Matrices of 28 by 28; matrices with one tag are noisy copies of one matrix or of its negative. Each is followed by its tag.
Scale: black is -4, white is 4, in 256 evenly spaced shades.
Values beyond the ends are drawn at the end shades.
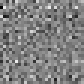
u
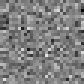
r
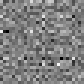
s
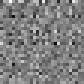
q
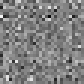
u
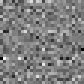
s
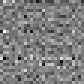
s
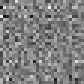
u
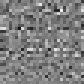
r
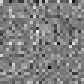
q
